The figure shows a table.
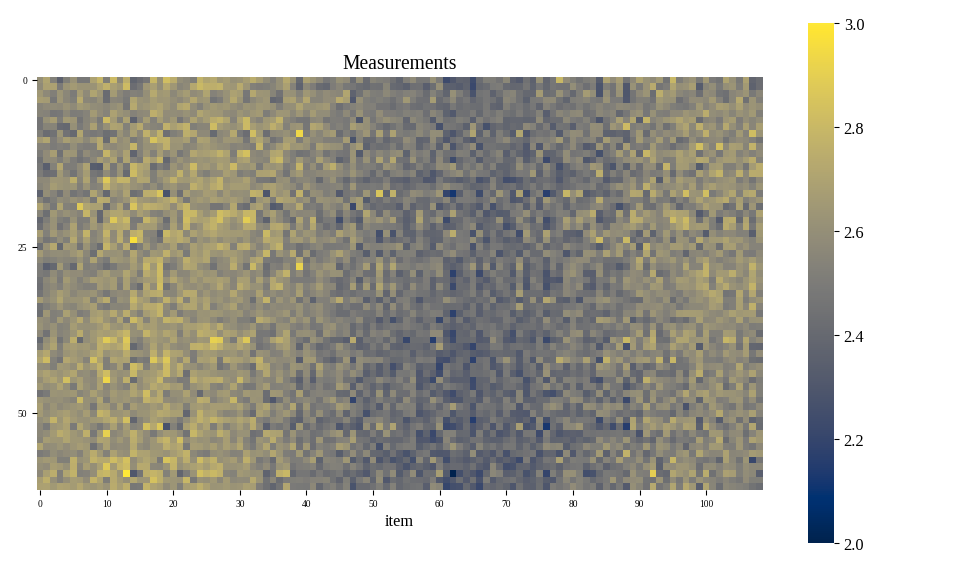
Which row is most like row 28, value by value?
8
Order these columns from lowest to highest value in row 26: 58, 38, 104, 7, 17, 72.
72, 58, 104, 7, 17, 38
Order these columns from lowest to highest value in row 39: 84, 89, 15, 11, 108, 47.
84, 15, 108, 89, 47, 11
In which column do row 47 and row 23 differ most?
62
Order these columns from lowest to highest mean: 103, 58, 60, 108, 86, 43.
58, 60, 86, 43, 108, 103
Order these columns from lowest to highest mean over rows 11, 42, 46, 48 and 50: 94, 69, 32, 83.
69, 83, 94, 32
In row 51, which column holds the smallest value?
65
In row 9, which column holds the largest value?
17
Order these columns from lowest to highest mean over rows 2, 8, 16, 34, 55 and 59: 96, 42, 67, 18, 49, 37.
67, 49, 42, 96, 37, 18
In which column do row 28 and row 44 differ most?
39
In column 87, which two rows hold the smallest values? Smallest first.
19, 28
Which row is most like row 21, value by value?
22
